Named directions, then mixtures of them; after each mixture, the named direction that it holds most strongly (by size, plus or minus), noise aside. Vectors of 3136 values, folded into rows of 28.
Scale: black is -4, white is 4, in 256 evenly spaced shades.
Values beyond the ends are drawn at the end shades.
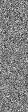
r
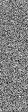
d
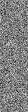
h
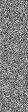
r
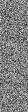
h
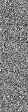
r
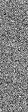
d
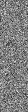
h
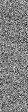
d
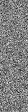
d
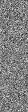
r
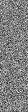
d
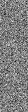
h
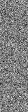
h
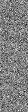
r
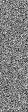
r
